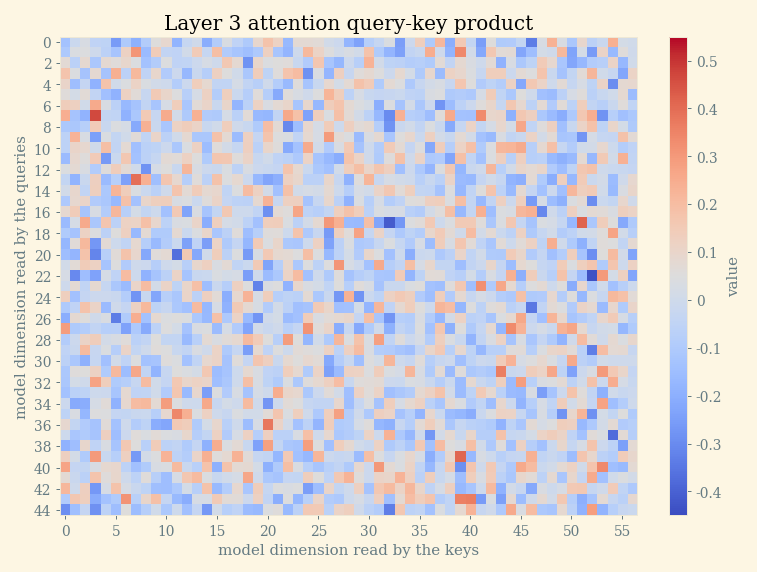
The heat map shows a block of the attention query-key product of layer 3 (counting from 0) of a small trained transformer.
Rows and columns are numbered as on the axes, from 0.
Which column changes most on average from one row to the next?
52
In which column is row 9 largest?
26
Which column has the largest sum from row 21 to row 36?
54
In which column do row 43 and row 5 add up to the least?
21
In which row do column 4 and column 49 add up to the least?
11
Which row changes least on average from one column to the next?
5
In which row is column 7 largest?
13
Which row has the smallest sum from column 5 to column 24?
44
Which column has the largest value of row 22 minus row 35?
49
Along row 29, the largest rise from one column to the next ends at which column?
53
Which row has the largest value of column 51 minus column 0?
17
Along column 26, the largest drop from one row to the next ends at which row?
18
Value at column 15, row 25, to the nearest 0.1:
0
